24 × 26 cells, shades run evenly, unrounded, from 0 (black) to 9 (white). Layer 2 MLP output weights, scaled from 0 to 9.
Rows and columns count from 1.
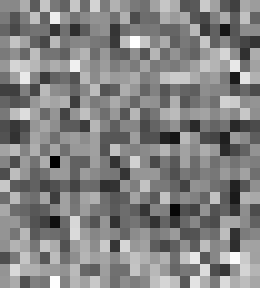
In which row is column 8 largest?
6
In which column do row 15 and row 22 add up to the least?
1
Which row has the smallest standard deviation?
15
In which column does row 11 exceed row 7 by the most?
5
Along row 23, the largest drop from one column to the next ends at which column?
22
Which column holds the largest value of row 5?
23
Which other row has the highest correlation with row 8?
11
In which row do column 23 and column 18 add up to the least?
12
